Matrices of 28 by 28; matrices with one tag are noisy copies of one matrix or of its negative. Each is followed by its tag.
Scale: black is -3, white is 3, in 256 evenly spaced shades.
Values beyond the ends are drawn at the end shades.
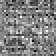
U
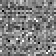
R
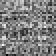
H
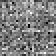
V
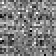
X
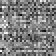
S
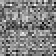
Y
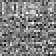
V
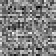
R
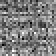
H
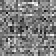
U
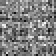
H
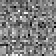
H
